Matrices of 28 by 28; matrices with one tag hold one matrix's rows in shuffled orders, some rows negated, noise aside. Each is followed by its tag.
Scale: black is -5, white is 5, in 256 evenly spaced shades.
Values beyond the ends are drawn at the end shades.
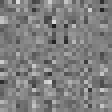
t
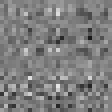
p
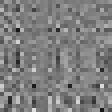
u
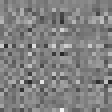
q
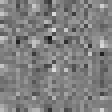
t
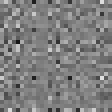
u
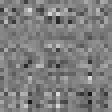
p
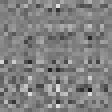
p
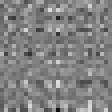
p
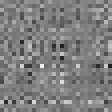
q
